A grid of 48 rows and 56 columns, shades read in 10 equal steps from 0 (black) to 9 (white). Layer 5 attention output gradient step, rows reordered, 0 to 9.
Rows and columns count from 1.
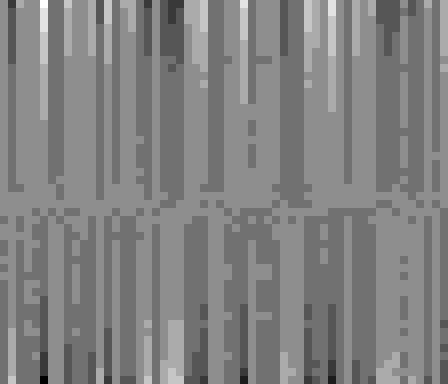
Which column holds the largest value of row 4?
6
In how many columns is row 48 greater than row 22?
21
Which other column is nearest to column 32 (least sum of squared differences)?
18
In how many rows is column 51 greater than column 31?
19
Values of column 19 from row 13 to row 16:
4 4 4 4
